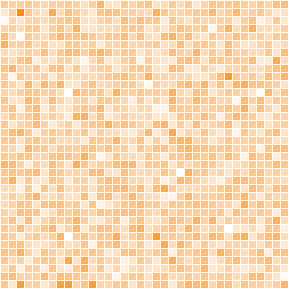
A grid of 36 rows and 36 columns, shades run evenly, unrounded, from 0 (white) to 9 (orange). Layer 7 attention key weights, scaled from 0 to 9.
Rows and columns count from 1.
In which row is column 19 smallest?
11
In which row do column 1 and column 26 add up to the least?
3
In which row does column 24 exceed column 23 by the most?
22
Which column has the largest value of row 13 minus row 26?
13
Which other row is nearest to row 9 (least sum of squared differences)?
1
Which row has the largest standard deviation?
36
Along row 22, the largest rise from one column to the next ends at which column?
24
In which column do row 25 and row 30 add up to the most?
31
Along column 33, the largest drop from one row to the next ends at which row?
12
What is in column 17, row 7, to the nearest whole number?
4
